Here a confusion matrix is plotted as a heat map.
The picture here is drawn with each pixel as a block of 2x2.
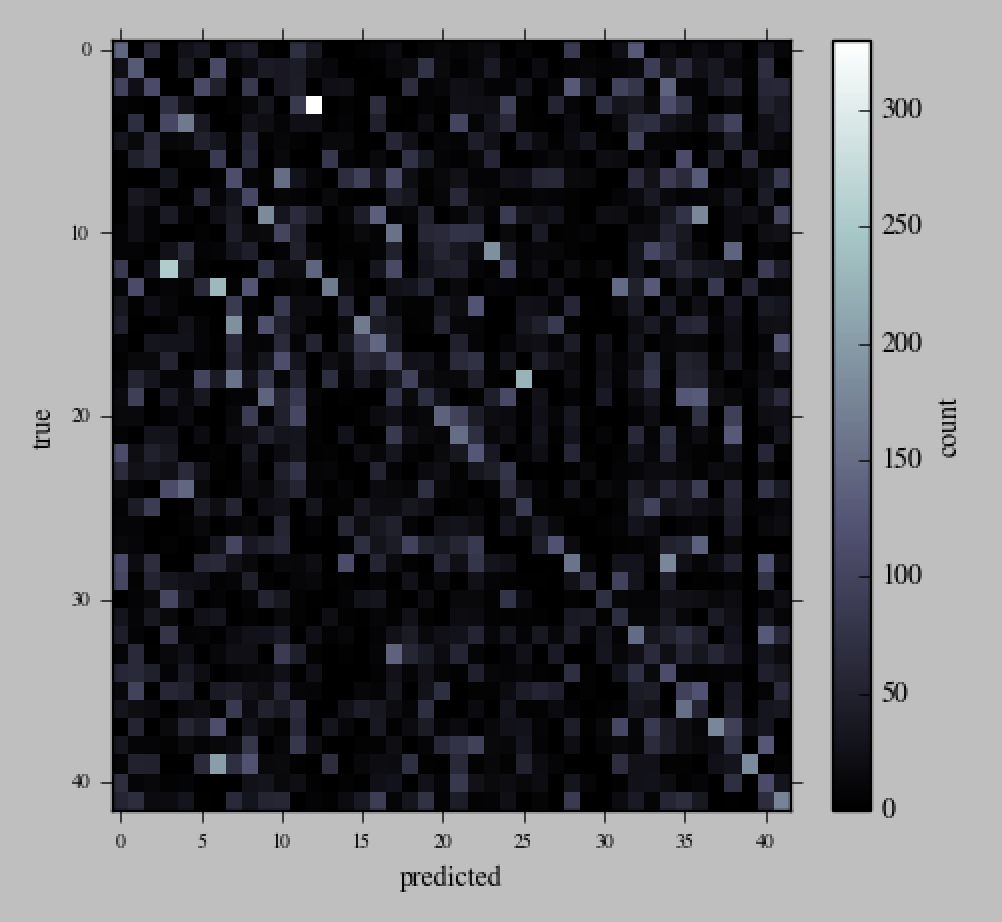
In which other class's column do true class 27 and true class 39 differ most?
6
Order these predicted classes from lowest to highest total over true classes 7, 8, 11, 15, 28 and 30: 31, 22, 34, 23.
31, 22, 23, 34
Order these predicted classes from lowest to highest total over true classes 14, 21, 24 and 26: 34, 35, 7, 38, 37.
37, 35, 7, 34, 38
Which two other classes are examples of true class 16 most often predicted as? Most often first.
41, 15
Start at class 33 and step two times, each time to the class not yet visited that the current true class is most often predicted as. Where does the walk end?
10
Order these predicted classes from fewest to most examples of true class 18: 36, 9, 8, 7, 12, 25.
12, 8, 36, 9, 7, 25
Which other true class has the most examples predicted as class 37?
13
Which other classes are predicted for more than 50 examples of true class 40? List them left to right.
0, 21, 38
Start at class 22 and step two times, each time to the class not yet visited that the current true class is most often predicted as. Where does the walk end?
32
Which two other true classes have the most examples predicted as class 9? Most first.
19, 15
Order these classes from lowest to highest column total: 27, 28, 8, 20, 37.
27, 37, 20, 28, 8
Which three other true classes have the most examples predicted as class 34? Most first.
28, 2, 3
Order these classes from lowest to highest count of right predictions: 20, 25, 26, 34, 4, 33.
26, 33, 25, 34, 20, 4
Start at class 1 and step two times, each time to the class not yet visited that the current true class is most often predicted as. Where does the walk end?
35
